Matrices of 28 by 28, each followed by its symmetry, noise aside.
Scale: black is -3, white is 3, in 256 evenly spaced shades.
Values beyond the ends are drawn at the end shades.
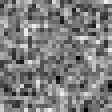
symmetric.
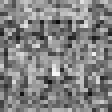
mirrored left to right.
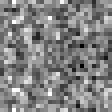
mirrored top to bottom.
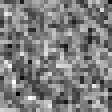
symmetric across the other diagonal.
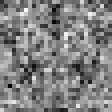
mirrored left to right.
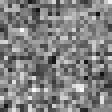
symmetric across the other diagonal.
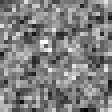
symmetric.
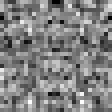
mirrored left to right.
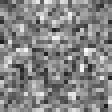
mirrored left to right.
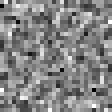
same after a half turn.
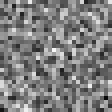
symmetric across the other diagonal.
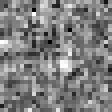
symmetric.
